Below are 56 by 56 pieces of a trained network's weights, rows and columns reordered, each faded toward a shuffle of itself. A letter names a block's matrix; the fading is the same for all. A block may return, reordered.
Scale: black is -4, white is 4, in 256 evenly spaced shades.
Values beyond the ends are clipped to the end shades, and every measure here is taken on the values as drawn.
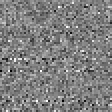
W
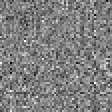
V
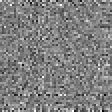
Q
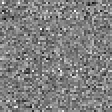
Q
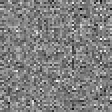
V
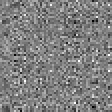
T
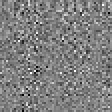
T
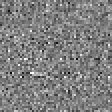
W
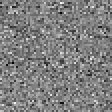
Q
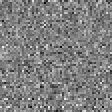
W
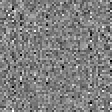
V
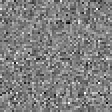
Q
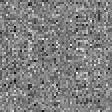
T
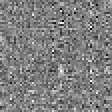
T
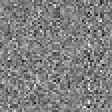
V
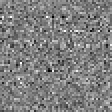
W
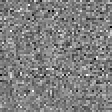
Q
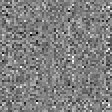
T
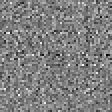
Q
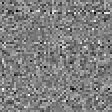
W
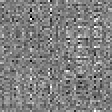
T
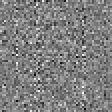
T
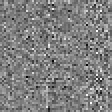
T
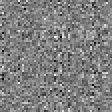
T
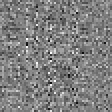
T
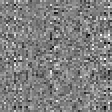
T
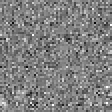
Q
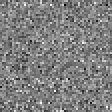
Q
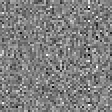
V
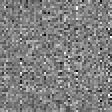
T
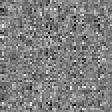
T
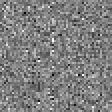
V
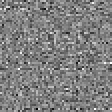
Q
